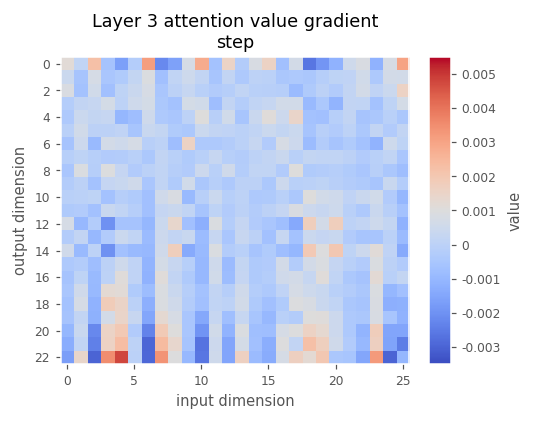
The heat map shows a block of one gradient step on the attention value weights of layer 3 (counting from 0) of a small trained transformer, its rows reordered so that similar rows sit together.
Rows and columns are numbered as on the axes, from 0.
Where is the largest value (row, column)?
22, 4
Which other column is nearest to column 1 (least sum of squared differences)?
17
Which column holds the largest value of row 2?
25
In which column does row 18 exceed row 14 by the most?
3
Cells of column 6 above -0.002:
20
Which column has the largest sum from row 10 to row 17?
18
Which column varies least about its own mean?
21
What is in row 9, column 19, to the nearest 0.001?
0
